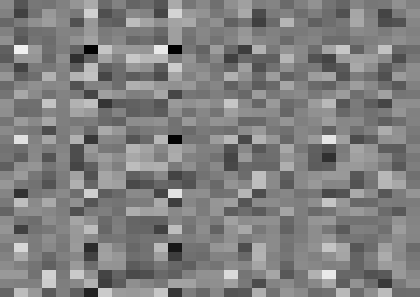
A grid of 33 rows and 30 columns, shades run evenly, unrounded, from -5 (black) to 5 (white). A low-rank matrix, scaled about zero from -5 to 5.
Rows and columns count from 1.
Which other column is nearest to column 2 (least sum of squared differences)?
12
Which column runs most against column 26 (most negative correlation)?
19
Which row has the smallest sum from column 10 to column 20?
21
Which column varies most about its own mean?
13
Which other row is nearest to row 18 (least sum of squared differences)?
17
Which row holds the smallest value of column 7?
6
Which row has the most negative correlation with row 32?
15
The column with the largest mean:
24
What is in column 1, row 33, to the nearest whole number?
-1
